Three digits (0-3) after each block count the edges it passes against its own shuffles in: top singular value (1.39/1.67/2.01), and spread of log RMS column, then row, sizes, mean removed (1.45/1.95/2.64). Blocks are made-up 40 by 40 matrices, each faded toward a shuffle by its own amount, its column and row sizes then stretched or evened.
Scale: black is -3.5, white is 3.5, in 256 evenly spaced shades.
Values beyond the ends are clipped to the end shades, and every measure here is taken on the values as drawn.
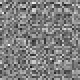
3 1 1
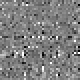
1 1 2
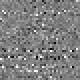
0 0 2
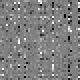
2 3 0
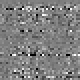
1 1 3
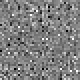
2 1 1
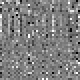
2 2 1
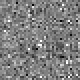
2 1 0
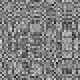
3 0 1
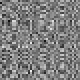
3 2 1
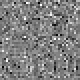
1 0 1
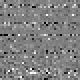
0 0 3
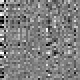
3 3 1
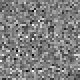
1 0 1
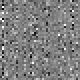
0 3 0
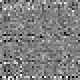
2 2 2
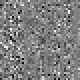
0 3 0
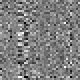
3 2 1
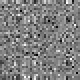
3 1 0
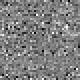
1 1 2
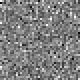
0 0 0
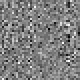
2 2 0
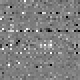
1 0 2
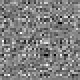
3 1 2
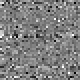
1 0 2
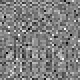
3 0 0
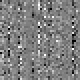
2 3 0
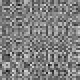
3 0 2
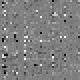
0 2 1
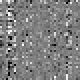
2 3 1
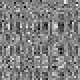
3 0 1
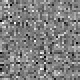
2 0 0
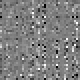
0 3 1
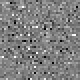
0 0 2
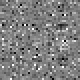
1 1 1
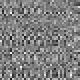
3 1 2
